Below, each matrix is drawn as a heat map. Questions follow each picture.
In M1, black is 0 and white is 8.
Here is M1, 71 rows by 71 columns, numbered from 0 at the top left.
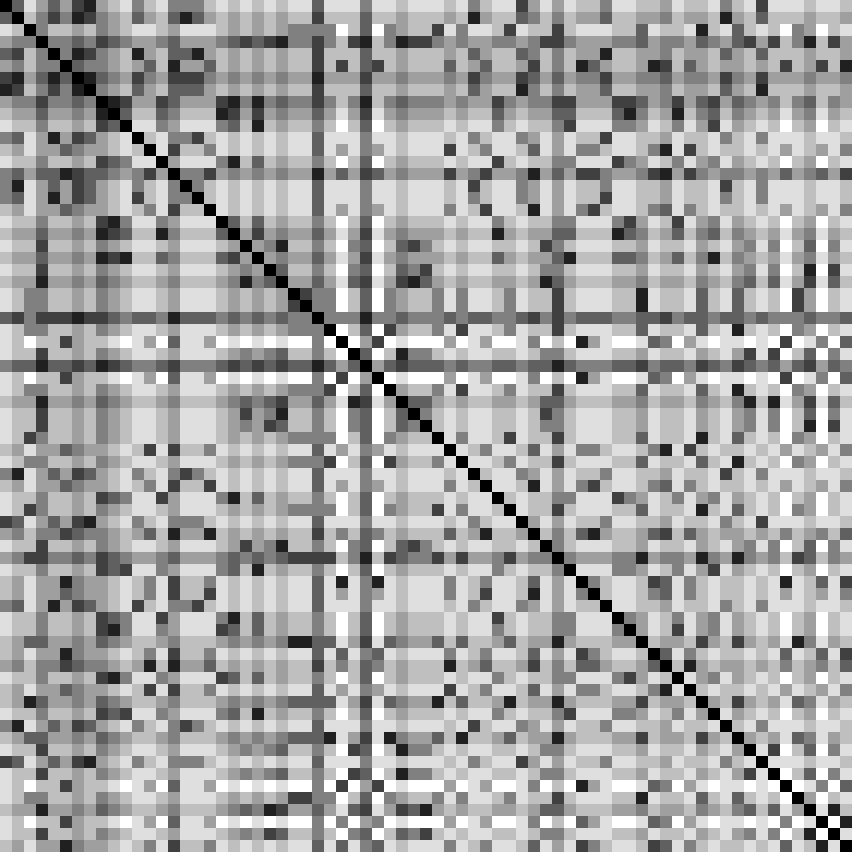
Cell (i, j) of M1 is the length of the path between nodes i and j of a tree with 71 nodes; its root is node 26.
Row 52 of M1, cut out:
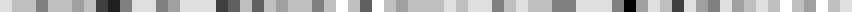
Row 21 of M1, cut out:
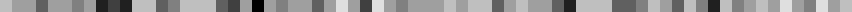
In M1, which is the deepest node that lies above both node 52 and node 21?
8
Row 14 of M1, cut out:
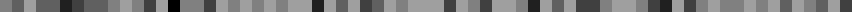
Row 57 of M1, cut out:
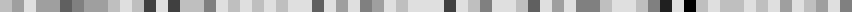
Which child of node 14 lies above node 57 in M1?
55
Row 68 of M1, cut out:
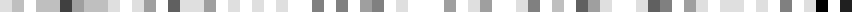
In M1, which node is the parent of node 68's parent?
5
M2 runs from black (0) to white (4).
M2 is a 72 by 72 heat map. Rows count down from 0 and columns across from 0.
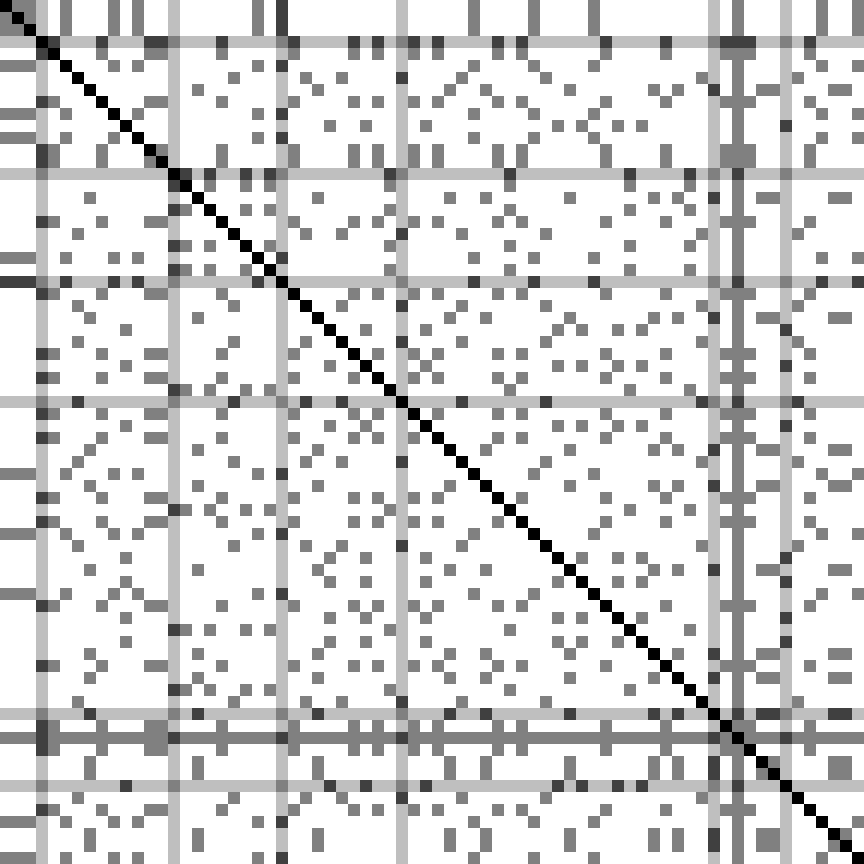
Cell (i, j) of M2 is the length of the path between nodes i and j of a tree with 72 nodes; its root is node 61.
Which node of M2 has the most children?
3
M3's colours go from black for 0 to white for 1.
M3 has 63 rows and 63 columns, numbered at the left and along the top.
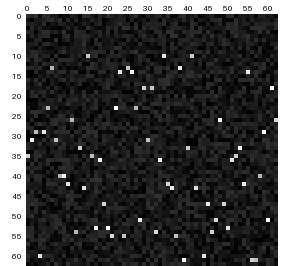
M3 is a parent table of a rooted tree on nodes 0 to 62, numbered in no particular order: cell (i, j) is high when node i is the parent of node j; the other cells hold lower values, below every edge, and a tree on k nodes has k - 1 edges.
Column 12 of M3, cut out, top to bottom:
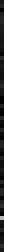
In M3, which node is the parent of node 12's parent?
42
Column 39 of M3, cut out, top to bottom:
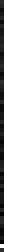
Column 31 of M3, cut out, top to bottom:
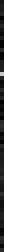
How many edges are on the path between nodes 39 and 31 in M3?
3
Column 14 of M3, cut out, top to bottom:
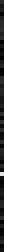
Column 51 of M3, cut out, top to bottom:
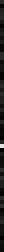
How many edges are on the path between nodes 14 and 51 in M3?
3
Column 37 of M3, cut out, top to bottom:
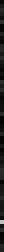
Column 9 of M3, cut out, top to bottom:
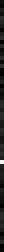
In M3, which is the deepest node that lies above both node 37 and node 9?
43
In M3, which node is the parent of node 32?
54
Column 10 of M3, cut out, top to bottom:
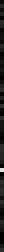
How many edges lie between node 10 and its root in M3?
2
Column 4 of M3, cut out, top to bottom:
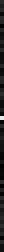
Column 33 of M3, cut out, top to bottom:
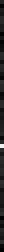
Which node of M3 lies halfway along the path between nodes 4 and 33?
18
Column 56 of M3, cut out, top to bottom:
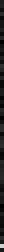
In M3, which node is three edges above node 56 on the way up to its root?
36
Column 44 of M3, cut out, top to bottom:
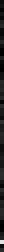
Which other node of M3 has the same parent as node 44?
3
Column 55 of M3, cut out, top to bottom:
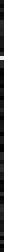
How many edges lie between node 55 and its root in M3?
2
